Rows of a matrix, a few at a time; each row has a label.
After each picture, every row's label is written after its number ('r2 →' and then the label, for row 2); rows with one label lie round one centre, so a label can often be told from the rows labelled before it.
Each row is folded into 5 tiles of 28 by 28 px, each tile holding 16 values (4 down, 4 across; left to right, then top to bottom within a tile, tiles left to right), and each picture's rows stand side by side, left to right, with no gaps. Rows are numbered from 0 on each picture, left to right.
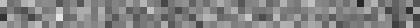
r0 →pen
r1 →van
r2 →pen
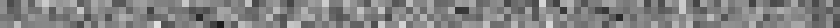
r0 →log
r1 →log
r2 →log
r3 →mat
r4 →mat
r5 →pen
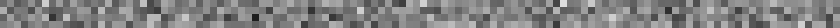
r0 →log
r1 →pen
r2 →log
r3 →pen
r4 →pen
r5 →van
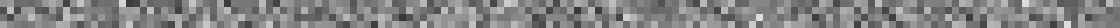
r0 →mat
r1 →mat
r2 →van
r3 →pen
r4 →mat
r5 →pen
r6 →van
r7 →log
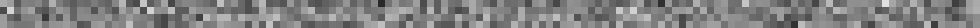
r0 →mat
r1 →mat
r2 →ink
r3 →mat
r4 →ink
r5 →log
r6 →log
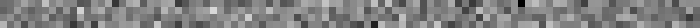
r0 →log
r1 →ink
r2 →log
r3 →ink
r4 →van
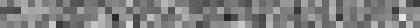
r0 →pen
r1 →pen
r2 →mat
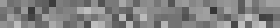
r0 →pen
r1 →van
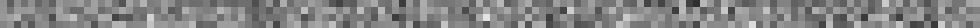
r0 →van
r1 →pen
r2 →pen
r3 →van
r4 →mat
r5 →pen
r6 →log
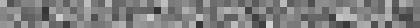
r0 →van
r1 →pen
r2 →van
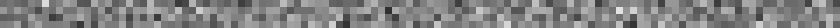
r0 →log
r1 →ink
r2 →pen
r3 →ink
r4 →ink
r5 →mat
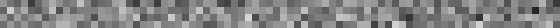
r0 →mat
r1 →ink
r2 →van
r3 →mat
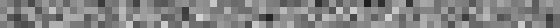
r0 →mat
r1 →van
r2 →ink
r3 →van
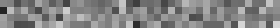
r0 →mat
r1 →log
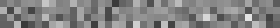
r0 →log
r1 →van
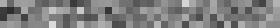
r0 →pen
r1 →log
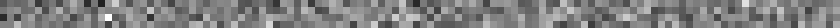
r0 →ink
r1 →mat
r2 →mat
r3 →mat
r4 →van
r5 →log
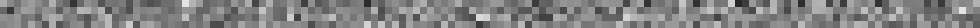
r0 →pen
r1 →log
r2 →ink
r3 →van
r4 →mat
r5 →ink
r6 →ink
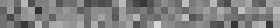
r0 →mat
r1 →log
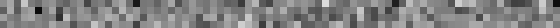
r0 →mat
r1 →ink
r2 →log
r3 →mat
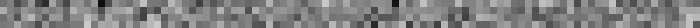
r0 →ink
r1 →pen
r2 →log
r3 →van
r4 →mat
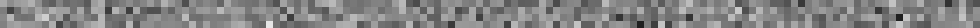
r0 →pen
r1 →pen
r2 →mat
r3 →mat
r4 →log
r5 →ink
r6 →mat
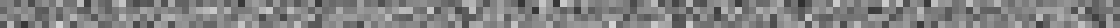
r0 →mat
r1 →ink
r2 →ink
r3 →mat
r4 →pen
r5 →ink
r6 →log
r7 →pen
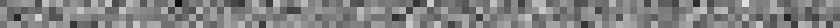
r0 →log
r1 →ink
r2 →pen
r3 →ink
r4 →mat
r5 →log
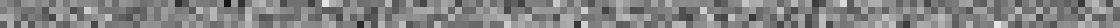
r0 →van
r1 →ink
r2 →log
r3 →ink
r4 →van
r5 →log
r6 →pen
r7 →ink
